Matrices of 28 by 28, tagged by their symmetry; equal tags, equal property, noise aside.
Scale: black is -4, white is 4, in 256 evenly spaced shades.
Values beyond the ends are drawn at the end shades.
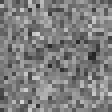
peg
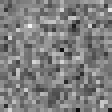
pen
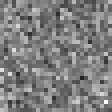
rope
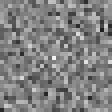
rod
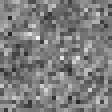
pen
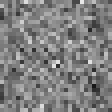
peg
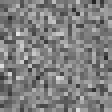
peg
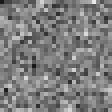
rope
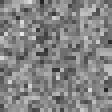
rope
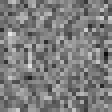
peg
